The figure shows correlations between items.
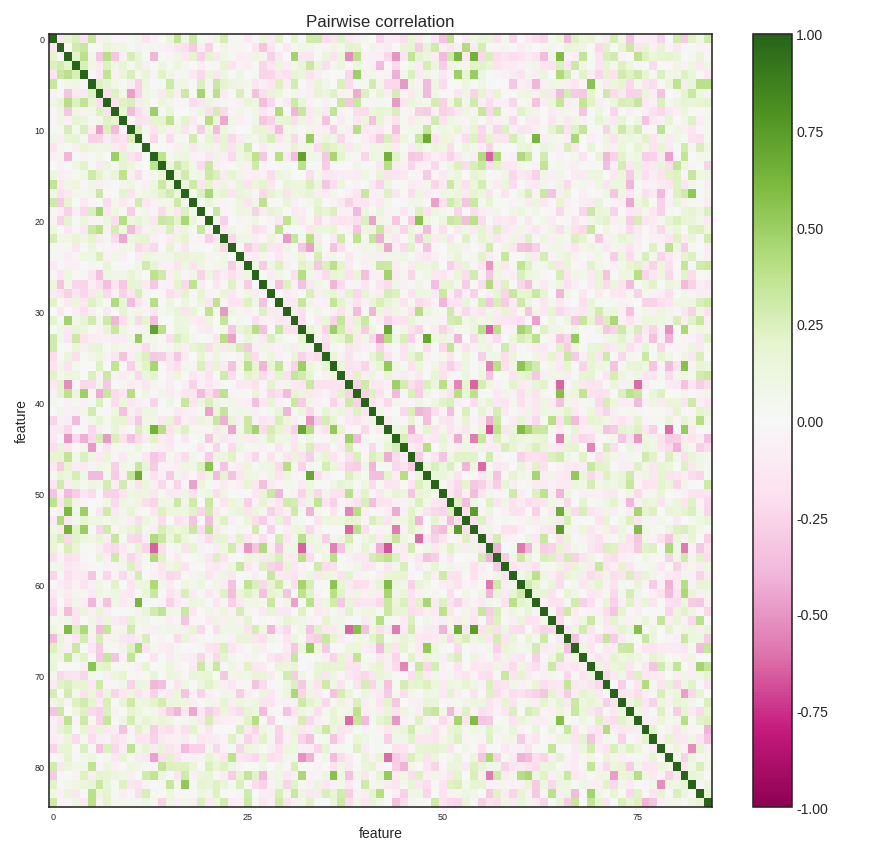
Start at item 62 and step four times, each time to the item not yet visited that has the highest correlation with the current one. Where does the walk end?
67
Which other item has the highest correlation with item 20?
47
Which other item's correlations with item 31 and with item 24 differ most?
72
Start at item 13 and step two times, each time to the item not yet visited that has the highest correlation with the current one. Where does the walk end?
43
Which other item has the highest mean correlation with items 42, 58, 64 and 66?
83
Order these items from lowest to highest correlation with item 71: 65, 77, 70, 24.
70, 65, 24, 77
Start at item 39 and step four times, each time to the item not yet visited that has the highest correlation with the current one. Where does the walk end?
2
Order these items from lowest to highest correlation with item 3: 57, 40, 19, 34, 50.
50, 57, 19, 40, 34
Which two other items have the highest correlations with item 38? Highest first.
44, 50
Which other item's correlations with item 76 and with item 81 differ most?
56
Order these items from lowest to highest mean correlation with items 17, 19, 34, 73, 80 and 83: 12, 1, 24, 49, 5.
1, 49, 12, 24, 5
